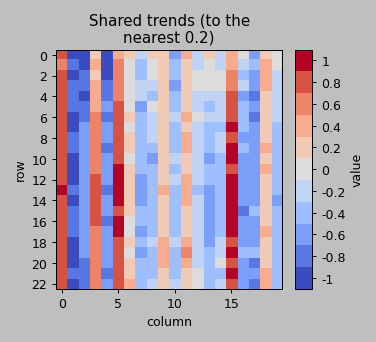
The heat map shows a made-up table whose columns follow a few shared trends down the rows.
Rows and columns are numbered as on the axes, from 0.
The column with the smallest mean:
1
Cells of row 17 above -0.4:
9
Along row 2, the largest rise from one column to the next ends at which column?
5
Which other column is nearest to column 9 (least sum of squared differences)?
11
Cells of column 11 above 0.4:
1
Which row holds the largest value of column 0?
13
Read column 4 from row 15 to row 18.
-0.6 -0.8 -0.6 -0.6
